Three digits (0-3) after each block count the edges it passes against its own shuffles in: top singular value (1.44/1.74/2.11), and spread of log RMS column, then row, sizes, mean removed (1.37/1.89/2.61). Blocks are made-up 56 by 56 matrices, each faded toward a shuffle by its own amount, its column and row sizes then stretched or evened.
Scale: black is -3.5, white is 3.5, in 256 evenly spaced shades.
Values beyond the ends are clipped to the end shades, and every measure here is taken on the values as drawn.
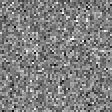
1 0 0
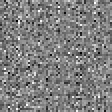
0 3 0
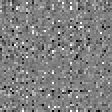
1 2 2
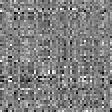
3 2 2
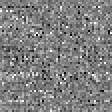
1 0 2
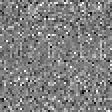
2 0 1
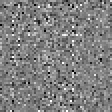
0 2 1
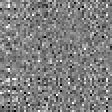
3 2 1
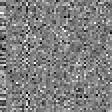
3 2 0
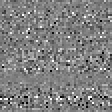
0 0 3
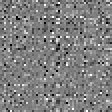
3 2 2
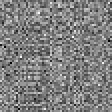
3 1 0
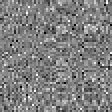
3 0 0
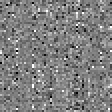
1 2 0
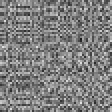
3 2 0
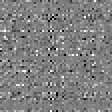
2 1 3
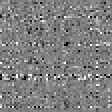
1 2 3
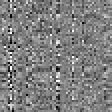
3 3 0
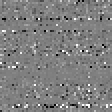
0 1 3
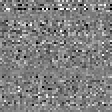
1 0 3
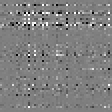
3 2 3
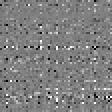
0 2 3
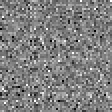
2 0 1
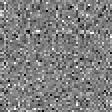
3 1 1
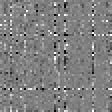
3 3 2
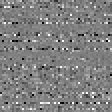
2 0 3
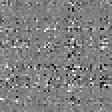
0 2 3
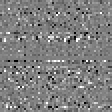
0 1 3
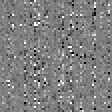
0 3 1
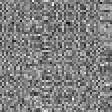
3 0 0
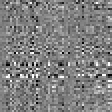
3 3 3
